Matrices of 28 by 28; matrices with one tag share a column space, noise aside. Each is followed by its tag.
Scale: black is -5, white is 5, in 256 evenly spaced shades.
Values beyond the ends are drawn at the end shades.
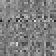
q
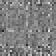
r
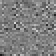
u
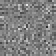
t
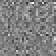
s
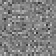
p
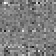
r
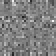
q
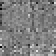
r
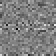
u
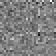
s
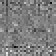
r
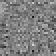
p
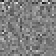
s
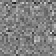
s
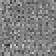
p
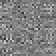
t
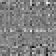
r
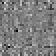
r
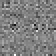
u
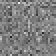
s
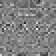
u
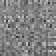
q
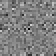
u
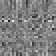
q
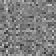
p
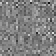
s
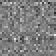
s
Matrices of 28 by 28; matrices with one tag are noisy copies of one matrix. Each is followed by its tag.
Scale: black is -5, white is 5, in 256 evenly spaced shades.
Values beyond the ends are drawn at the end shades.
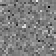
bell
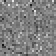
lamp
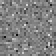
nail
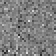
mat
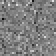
lamp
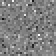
lamp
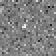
bell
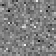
bell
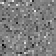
lamp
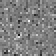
mat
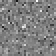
bell
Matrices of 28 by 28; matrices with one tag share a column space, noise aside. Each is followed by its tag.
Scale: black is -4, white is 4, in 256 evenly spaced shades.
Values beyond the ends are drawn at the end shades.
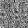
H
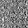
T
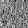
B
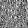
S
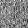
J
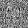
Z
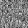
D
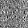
T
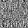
B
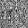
Z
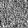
B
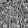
J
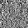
H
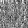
S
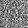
T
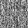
S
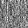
S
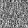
B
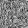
Z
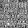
B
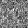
Z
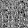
T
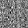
T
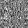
Z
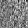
S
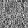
B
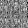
J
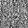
H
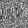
Z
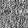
D
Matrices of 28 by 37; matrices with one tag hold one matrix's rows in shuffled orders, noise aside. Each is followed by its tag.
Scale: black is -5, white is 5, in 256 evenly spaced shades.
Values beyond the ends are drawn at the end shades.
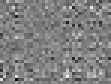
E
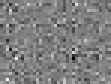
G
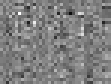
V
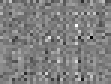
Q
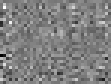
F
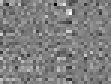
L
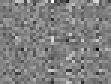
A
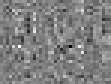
V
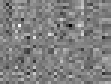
V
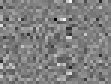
L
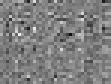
V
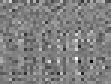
Q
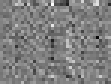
A
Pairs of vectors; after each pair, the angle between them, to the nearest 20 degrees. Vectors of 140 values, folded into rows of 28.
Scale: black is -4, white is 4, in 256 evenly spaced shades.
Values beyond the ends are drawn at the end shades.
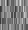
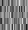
60 degrees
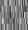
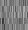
120 degrees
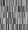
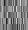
60 degrees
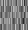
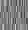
60 degrees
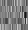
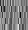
80 degrees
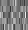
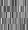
120 degrees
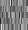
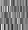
60 degrees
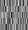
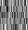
120 degrees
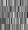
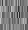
80 degrees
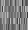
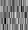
120 degrees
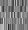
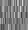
140 degrees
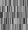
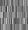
160 degrees
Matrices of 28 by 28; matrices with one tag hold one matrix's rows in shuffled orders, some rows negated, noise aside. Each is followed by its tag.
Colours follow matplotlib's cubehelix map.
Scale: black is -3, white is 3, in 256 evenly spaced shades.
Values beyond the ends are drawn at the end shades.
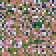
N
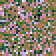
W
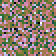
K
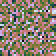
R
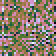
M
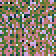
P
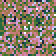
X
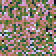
M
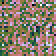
M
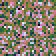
W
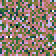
P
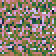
N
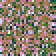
R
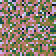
R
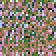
P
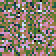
W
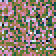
M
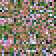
M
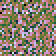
K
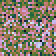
X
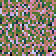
P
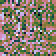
W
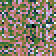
M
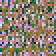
P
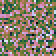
M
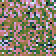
M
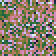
M
